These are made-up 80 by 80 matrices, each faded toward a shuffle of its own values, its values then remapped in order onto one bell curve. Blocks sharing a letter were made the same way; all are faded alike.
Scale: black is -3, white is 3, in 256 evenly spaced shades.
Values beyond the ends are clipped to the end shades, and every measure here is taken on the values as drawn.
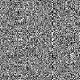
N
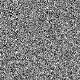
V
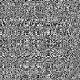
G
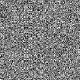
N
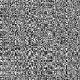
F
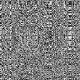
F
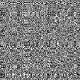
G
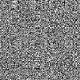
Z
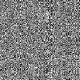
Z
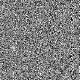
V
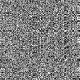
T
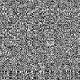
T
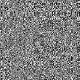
N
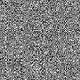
Z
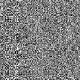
Z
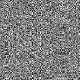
N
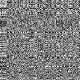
G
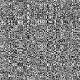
Z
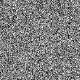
V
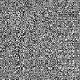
Z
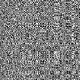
G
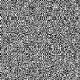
T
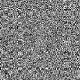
T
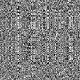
F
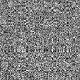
T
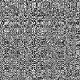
F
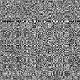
G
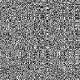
T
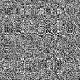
T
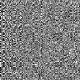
F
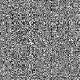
Z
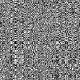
F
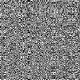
Z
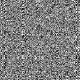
N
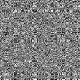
G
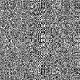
Z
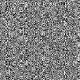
Z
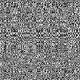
G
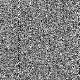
V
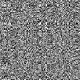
T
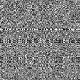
G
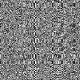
F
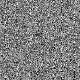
V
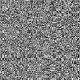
T
